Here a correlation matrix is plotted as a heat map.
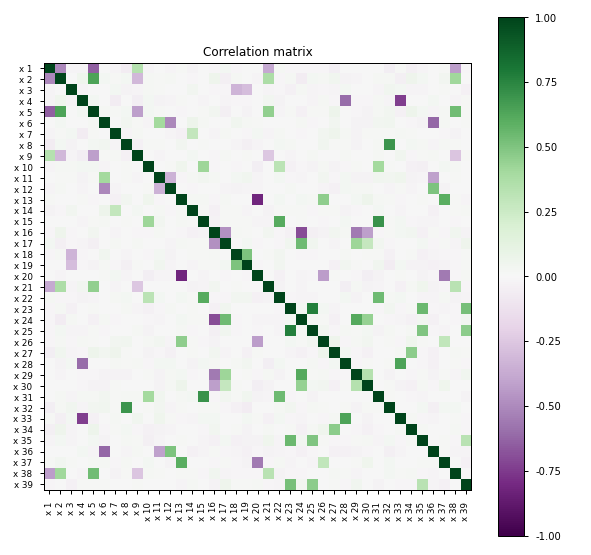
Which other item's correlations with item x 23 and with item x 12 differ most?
x 25
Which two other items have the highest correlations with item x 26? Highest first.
x 13, x 37
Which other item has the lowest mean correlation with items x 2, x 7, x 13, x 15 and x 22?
x 20
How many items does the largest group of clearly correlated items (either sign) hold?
6
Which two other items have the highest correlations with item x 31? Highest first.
x 15, x 22
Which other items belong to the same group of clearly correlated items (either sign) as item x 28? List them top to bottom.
x 4, x 33
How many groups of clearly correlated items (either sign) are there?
11
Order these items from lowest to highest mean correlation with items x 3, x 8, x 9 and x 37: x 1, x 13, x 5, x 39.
x 5, x 39, x 1, x 13
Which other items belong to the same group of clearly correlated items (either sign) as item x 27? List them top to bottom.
x 34
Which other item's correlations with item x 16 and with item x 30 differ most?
x 24
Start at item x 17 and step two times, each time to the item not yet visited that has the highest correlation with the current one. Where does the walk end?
x 29
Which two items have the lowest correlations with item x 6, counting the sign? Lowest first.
x 36, x 12
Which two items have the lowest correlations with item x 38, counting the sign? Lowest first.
x 1, x 9
